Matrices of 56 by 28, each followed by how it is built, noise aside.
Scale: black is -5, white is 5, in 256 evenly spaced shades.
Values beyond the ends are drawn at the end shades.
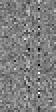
uneven columns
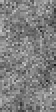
smooth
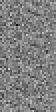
repeating rows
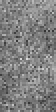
smooth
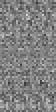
repeating columns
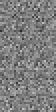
repeating columns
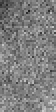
smooth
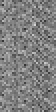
repeating rows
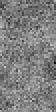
smooth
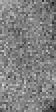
smooth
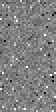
sparse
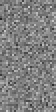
repeating rows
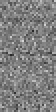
repeating columns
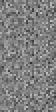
repeating rows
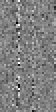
uneven columns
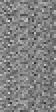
repeating rows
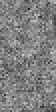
smooth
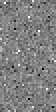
sparse
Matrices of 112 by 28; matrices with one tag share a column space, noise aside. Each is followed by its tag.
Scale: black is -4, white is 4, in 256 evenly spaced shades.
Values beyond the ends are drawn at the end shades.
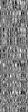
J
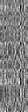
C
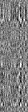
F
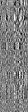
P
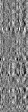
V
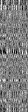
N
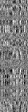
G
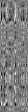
F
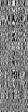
P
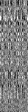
P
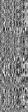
V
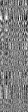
P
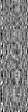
C
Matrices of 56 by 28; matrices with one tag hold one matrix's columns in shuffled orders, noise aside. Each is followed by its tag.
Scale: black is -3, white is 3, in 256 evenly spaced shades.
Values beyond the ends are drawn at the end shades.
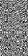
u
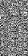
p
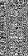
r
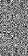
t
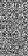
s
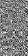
u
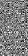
u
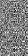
u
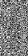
r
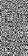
u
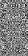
s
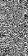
t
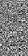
u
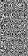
s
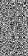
r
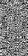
r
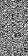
t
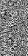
p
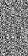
r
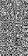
p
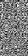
s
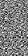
u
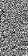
u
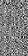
r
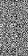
t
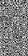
r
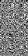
s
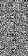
s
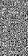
p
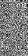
s
